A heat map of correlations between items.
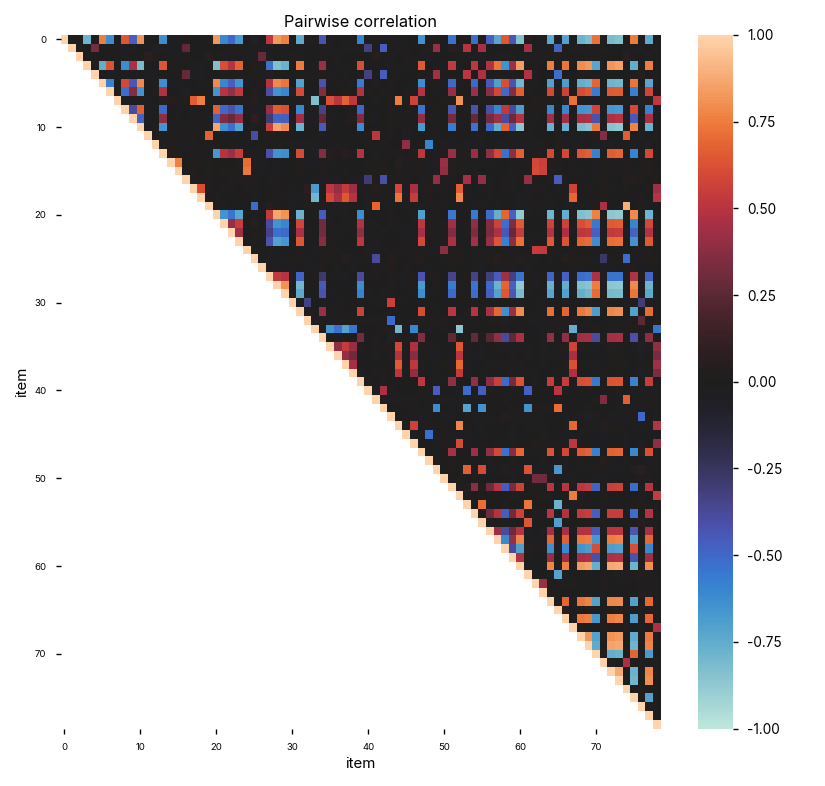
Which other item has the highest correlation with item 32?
76
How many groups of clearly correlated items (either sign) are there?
8
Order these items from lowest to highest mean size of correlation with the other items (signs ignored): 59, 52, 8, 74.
74, 52, 59, 8
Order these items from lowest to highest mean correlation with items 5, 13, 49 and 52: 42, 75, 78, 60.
42, 60, 75, 78
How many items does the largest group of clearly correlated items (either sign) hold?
35
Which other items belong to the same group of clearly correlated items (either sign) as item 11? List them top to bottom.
19, 25, 41, 71, 74
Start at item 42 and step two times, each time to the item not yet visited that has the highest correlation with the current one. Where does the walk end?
40
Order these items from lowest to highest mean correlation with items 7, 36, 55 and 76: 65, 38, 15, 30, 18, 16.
65, 30, 15, 16, 38, 18
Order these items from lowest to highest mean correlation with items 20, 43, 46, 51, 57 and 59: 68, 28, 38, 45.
28, 45, 38, 68
